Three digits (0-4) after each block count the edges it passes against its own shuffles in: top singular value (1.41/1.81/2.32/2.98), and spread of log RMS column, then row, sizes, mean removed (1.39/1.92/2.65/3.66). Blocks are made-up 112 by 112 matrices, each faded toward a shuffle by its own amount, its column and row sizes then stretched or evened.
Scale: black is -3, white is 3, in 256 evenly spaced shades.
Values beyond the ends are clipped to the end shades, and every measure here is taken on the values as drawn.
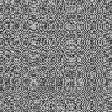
4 1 1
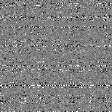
2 2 4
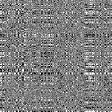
4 3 3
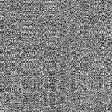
3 1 0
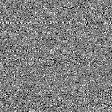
2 0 3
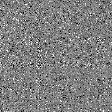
1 2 2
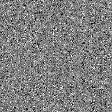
0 2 0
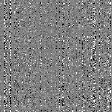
2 4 2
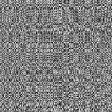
4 3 2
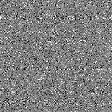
2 0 2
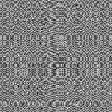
4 0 1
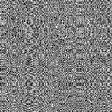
4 2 1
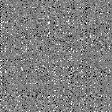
1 3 2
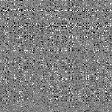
3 3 3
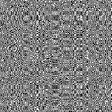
4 3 0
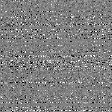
1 2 4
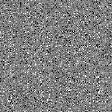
2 3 2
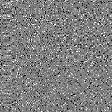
3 0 1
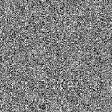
2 2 1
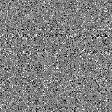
2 1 2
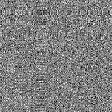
3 0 1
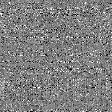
2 0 3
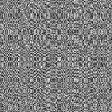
4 3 1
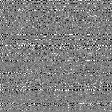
3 0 4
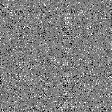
2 1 2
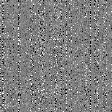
1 4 1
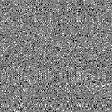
3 1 2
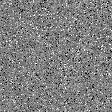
0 0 0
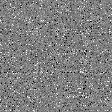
0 1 2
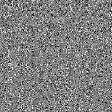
2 2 1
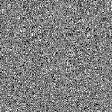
2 2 0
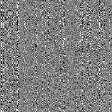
3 4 1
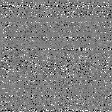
0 2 4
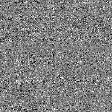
0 1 3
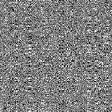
3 2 2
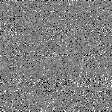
1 1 3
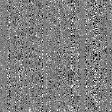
1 4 1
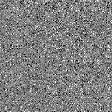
2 1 1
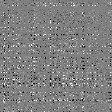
2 3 4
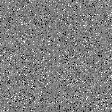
0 2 1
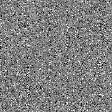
1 2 0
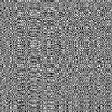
4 2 3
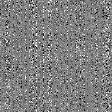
1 4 1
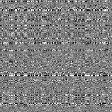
4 1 4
